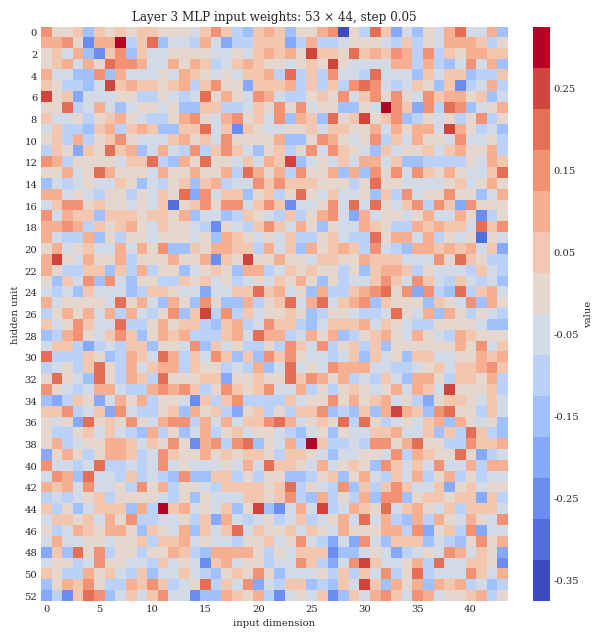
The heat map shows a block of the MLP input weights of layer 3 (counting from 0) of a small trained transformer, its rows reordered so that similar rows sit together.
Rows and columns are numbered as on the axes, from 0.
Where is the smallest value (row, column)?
0, 28
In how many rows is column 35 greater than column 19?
24
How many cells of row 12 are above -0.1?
34
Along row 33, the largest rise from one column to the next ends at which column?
38
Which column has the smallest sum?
14
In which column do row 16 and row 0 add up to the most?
31
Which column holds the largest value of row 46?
18
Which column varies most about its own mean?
27
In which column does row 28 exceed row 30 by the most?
20
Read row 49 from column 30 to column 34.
0.25 0.05 -0.05 -0.05 0
